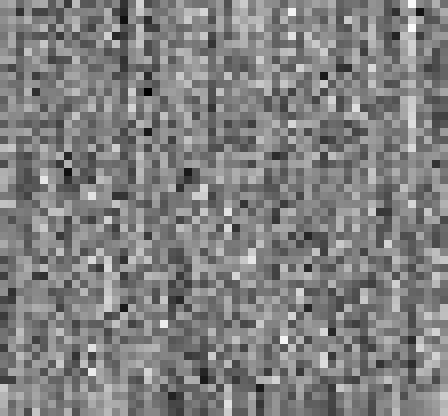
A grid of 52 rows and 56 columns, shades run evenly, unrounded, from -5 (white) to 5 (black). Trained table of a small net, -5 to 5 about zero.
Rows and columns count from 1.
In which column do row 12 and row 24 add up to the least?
26
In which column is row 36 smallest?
50
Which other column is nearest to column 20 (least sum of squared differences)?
7
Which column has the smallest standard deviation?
48
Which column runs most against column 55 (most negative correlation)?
24
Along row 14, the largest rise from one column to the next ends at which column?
46
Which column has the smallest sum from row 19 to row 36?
18
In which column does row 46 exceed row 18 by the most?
52
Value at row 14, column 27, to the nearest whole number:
3
